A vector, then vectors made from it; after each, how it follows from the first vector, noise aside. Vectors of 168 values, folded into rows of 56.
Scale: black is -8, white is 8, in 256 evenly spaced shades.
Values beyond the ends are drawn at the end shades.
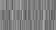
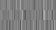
partly zeroed.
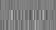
reversed, partly zeroed.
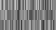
wrapped around, negated, scaled up.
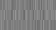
reversed, negated, shrunk.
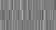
partly zeroed.
